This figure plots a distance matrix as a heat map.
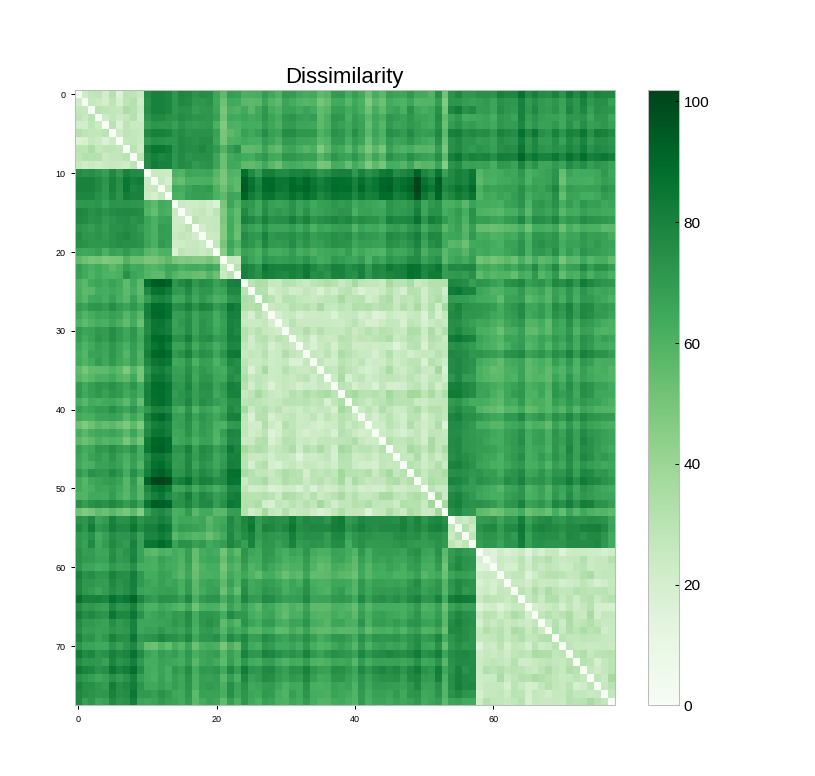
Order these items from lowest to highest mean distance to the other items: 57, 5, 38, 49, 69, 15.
38, 49, 69, 15, 5, 57
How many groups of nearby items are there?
7
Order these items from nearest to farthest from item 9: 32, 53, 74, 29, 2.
2, 53, 29, 32, 74
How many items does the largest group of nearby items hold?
30
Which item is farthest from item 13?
49
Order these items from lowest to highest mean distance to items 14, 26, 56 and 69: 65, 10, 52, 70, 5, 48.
65, 70, 48, 52, 10, 5
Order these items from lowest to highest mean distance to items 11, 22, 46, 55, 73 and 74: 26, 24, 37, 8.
26, 37, 24, 8
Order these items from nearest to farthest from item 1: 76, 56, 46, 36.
36, 46, 56, 76
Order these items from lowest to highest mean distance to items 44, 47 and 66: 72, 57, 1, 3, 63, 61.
61, 72, 63, 1, 3, 57
